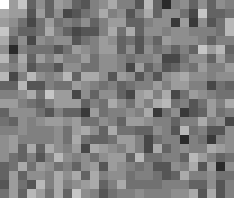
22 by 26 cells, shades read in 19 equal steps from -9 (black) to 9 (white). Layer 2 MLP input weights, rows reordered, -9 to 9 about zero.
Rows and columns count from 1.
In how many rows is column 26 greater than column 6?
11
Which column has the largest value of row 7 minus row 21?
1
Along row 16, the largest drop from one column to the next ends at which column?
21
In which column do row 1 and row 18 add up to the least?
19
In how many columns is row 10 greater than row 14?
7
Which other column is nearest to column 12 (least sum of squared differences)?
23
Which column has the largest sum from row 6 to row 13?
3
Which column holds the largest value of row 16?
9
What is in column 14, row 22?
0
